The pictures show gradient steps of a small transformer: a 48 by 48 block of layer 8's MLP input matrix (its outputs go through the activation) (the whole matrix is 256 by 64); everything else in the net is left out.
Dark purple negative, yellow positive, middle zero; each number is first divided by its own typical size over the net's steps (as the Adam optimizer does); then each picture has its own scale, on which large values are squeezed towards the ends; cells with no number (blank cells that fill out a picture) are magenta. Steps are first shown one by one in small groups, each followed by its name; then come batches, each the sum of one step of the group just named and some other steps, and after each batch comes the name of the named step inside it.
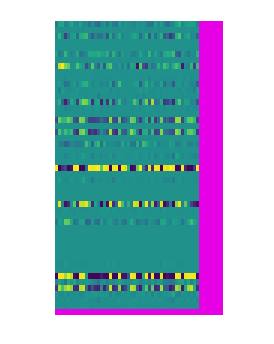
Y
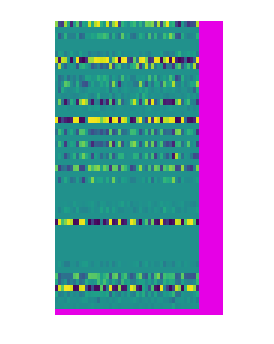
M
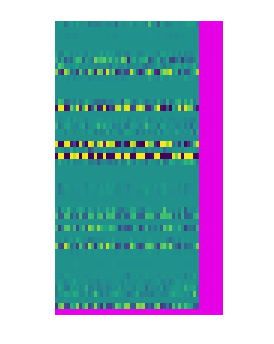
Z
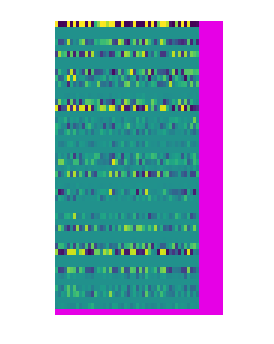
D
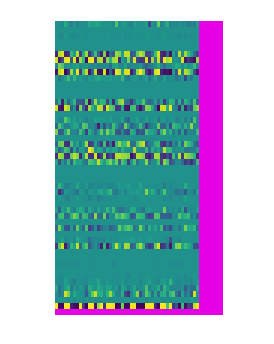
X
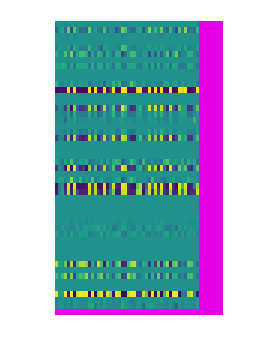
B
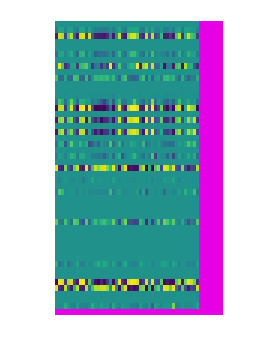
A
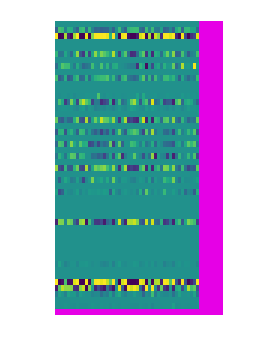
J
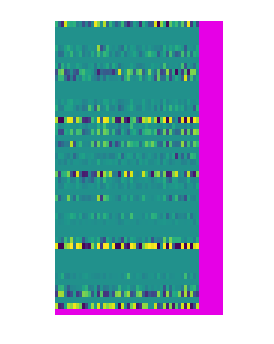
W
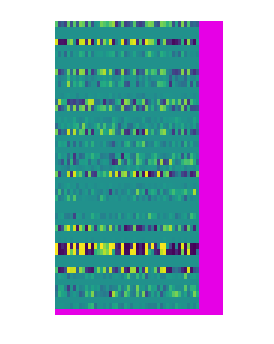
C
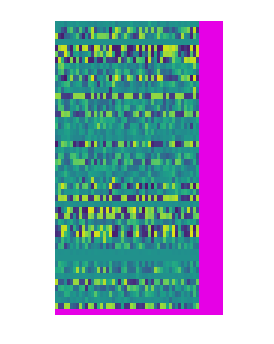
J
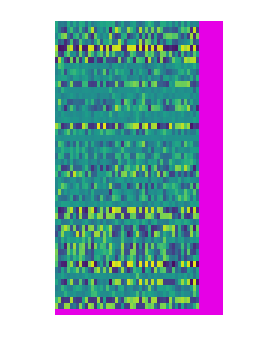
C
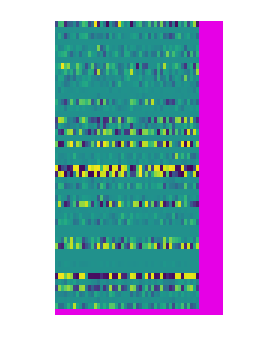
Y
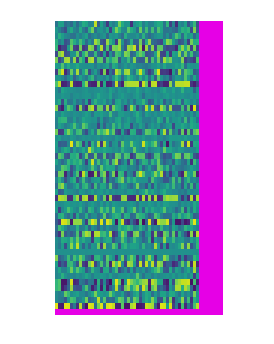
X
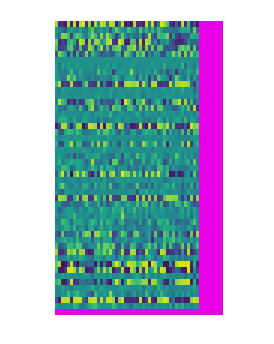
D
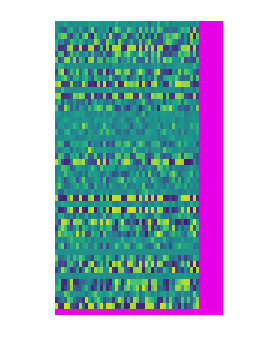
X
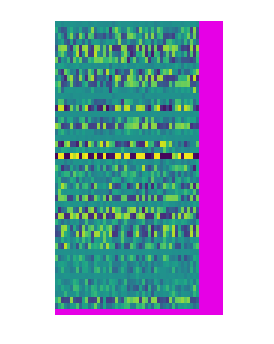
Z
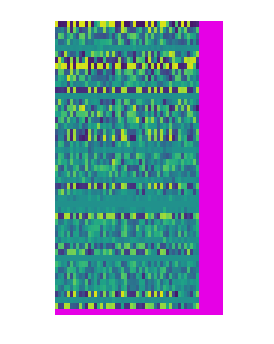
D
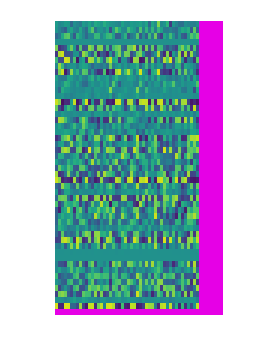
X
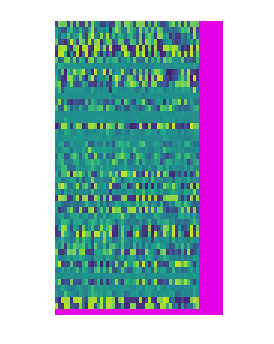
X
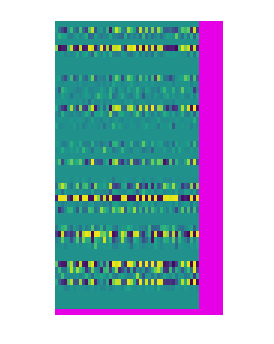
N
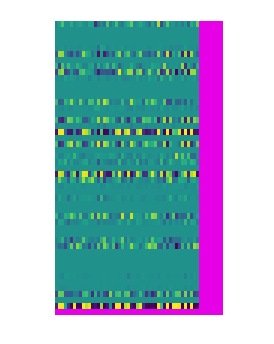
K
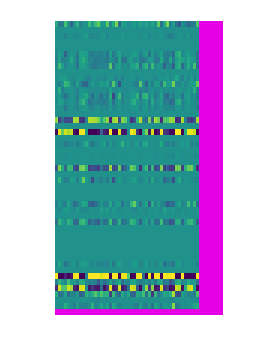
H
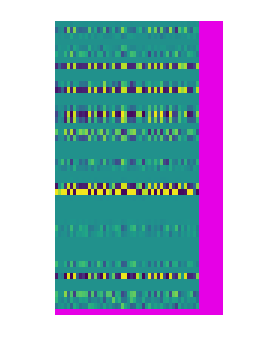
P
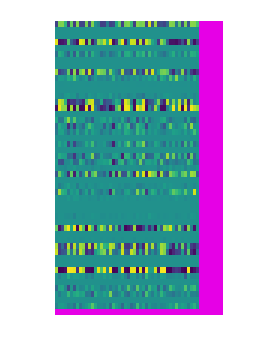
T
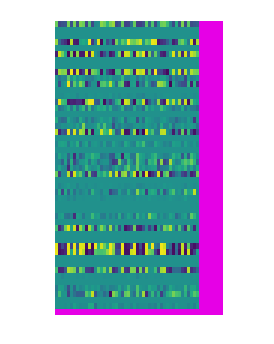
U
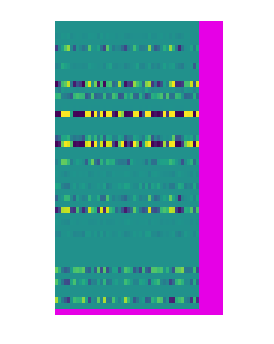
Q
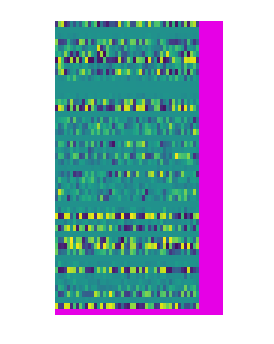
T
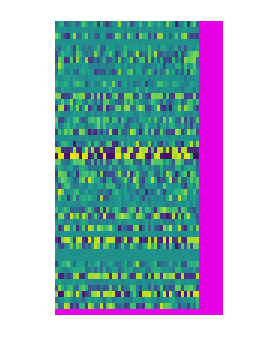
H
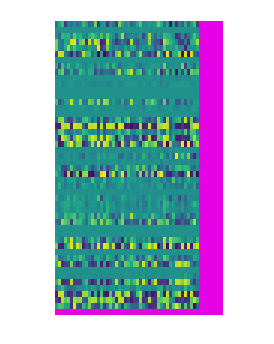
K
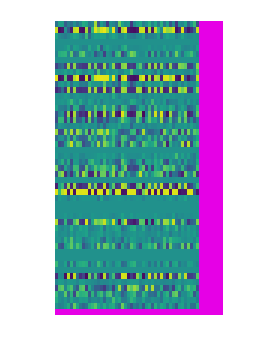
P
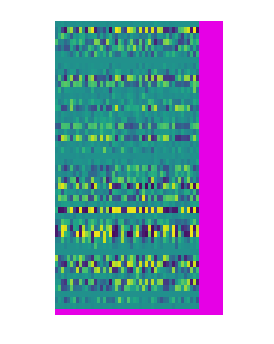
N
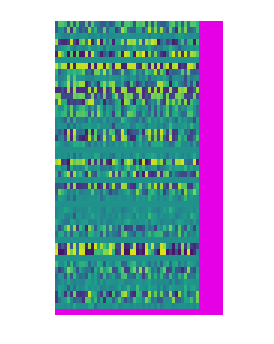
U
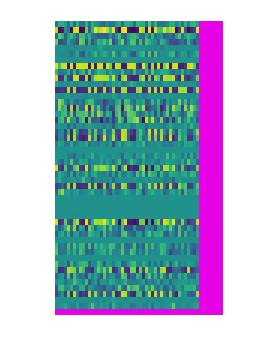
T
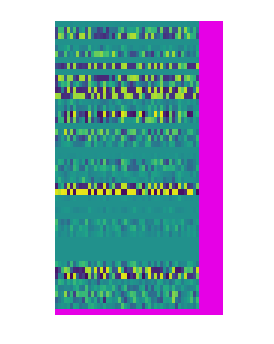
P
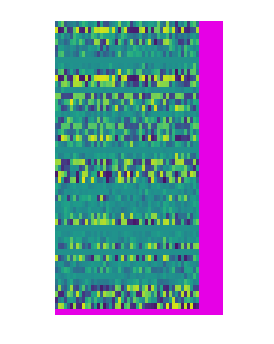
K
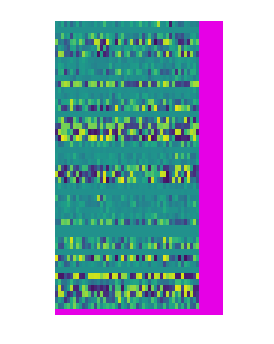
H
